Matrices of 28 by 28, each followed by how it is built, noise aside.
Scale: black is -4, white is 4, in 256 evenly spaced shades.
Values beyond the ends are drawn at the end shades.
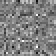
low rank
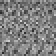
repeating columns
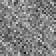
Toeplitz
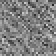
Toeplitz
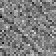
Toeplitz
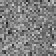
noise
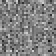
blocks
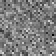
Toeplitz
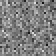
repeating columns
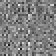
low rank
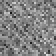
Toeplitz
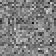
blocks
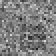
blocks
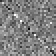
diagonal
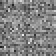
blocks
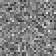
noise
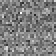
blocks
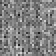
blocks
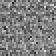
repeating columns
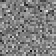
noise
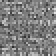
blocks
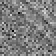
Toeplitz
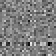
low rank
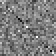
diagonal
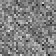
Toeplitz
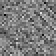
Toeplitz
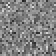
repeating columns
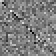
diagonal
